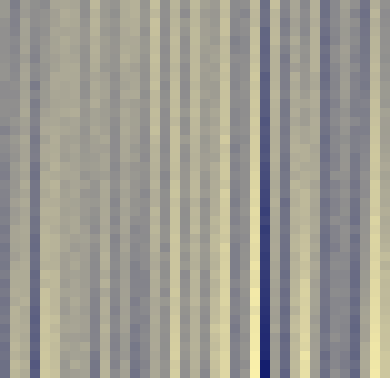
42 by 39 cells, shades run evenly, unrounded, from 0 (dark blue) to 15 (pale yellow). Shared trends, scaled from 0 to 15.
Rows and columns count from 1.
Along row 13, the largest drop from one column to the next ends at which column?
27
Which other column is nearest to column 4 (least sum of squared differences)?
36
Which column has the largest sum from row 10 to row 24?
26
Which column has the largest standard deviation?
31
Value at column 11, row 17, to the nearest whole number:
9
